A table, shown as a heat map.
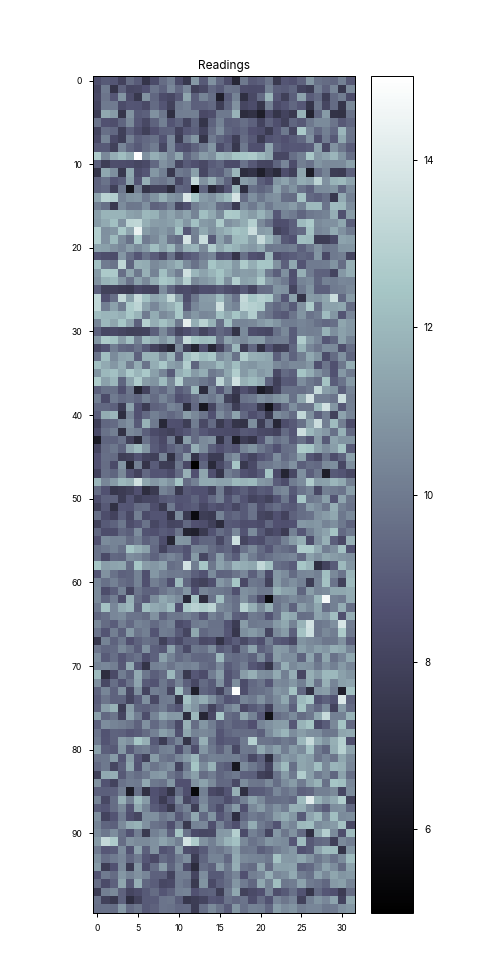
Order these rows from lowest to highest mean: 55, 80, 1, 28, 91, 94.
1, 55, 94, 80, 91, 28
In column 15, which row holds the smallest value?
2
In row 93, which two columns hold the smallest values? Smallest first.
12, 7
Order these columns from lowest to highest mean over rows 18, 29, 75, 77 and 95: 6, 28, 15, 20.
15, 28, 20, 6
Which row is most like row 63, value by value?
33
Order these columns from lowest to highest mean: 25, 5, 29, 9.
9, 5, 29, 25
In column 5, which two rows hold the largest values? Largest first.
9, 18
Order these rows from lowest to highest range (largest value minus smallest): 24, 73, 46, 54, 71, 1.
1, 24, 71, 54, 46, 73
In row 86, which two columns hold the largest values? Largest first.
26, 30
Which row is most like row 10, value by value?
30
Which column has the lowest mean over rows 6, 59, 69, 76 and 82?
21
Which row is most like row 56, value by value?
44
